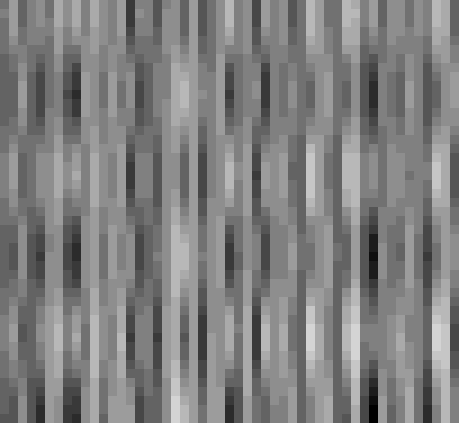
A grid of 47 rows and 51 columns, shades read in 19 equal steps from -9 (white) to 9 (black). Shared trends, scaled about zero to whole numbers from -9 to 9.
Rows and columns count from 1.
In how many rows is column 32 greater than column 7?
45
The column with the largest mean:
42
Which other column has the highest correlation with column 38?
34
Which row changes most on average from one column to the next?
38
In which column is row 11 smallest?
21
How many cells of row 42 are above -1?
26
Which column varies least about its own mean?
22
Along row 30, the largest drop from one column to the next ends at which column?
43
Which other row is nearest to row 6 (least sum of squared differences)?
16
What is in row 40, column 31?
-1
